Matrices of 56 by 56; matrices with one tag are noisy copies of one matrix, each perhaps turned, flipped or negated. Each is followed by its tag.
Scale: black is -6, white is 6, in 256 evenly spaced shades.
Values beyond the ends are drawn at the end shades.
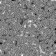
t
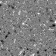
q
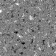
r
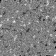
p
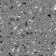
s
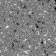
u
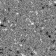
q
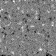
s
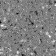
q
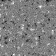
s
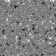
s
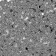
u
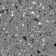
r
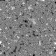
t
